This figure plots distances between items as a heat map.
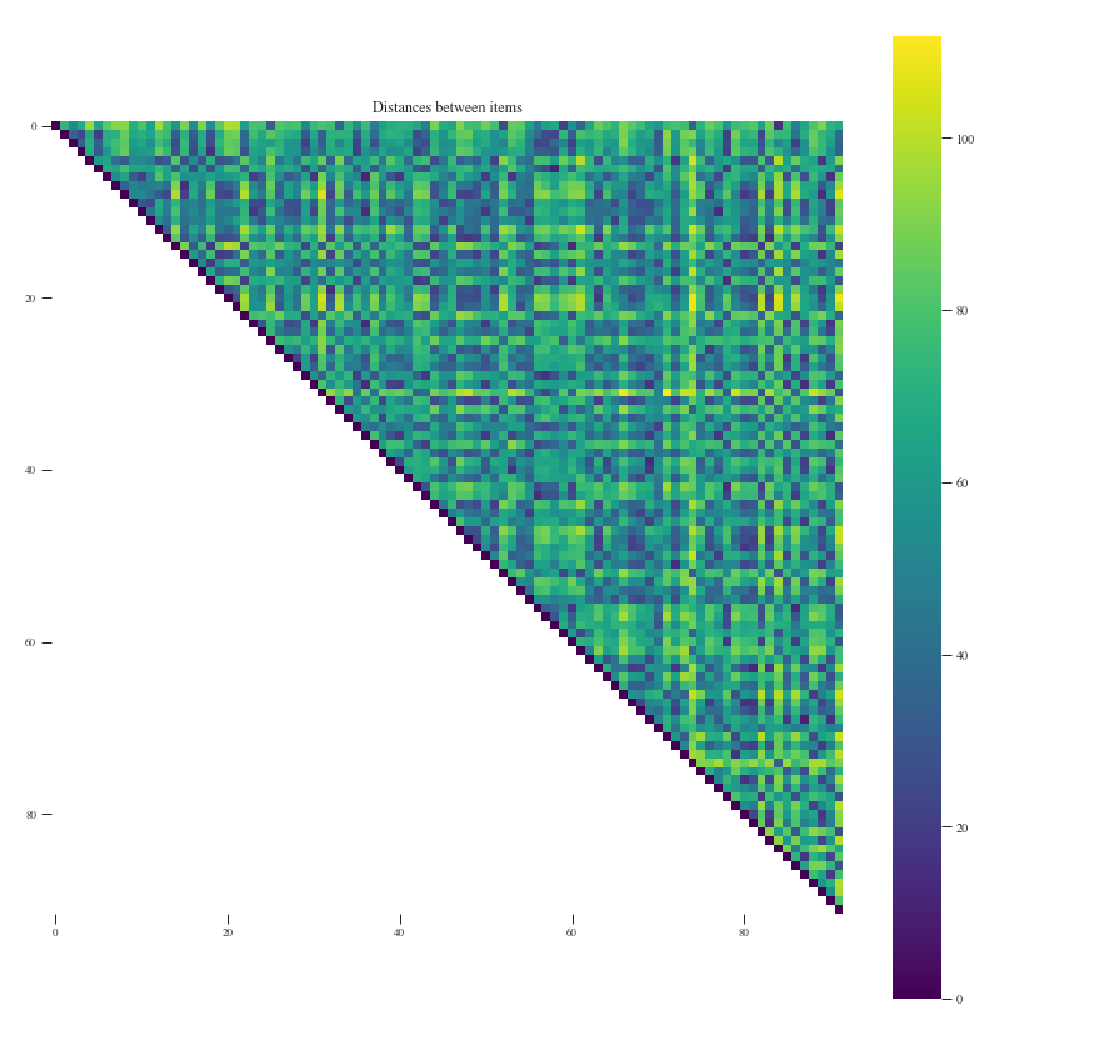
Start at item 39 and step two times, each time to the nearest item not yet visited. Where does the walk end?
87
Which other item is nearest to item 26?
76
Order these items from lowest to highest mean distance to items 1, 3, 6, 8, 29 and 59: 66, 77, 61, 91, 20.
77, 91, 61, 20, 66
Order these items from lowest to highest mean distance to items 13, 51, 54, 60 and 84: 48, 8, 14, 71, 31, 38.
38, 48, 8, 14, 71, 31
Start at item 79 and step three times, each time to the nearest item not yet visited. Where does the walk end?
66
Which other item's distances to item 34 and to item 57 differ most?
31
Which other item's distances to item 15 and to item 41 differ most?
7
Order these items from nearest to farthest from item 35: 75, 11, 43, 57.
57, 43, 75, 11
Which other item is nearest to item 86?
56
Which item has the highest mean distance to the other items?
74
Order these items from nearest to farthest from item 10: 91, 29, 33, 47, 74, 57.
47, 29, 57, 33, 91, 74
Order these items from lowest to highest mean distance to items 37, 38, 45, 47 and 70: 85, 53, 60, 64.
60, 85, 64, 53
